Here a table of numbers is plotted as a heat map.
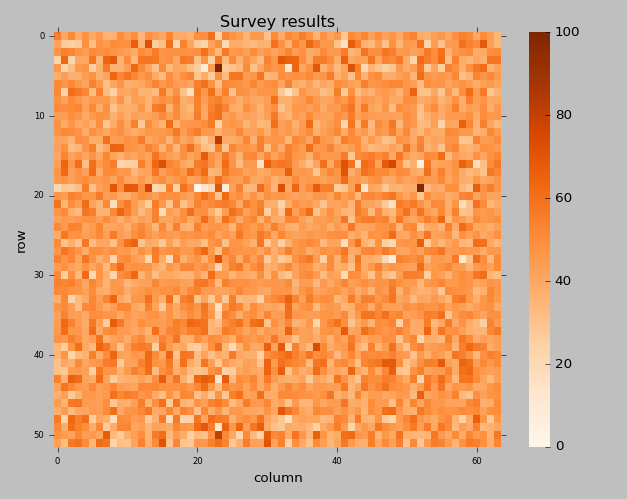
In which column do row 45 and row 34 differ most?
23
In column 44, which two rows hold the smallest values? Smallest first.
19, 4
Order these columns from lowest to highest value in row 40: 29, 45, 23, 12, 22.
29, 22, 23, 12, 45
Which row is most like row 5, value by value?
45
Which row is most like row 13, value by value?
18
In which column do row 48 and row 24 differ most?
58
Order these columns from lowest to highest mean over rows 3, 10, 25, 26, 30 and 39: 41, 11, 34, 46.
41, 46, 34, 11
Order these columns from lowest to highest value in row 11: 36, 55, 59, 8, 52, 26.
55, 52, 8, 26, 59, 36
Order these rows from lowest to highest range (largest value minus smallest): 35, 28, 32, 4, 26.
32, 35, 26, 28, 4
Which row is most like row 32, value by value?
12
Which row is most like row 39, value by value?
42
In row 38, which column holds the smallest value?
52
